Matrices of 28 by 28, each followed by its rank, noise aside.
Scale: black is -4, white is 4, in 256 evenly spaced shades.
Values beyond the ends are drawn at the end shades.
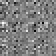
three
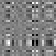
one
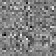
four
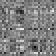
two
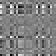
one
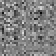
four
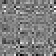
two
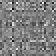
three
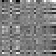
one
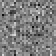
four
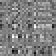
two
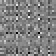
three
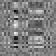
one
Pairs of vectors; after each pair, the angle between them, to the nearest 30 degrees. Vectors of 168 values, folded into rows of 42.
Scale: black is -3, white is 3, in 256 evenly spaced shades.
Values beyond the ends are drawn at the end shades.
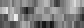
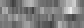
60 degrees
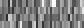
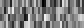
120 degrees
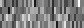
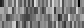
150 degrees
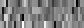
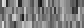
60 degrees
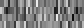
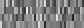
60 degrees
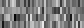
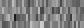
30 degrees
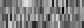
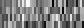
30 degrees
